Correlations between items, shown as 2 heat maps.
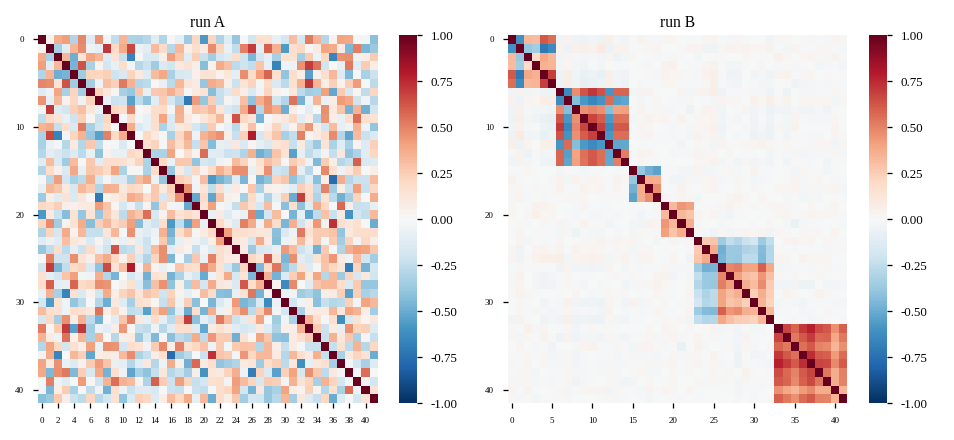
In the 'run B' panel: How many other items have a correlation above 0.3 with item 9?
6
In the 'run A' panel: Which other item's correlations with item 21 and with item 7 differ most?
11
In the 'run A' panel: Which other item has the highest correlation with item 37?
19
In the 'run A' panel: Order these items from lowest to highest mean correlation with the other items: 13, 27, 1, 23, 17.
13, 27, 23, 17, 1
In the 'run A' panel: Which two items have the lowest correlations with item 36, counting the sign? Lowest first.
16, 2
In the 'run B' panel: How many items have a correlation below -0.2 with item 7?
7
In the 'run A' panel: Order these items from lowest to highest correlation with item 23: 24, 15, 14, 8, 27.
8, 14, 24, 15, 27
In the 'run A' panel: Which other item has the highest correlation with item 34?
3
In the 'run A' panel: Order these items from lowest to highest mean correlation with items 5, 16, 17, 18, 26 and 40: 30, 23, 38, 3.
38, 23, 30, 3
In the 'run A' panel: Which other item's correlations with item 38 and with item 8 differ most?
26
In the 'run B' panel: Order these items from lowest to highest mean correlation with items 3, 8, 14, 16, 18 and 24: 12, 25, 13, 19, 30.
12, 30, 19, 25, 13
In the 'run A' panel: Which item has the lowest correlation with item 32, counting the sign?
37
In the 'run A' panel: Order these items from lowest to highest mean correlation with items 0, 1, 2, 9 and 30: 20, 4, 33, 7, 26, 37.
4, 20, 26, 7, 37, 33
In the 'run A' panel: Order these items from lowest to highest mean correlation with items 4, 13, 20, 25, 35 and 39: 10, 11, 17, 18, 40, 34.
40, 34, 10, 18, 17, 11
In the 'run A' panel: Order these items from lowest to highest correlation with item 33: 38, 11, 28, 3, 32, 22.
28, 11, 22, 32, 38, 3
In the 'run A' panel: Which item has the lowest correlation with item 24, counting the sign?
34
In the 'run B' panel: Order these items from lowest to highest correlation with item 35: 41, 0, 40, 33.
0, 40, 41, 33
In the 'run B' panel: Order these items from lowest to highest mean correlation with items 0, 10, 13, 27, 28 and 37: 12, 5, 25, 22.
12, 25, 22, 5
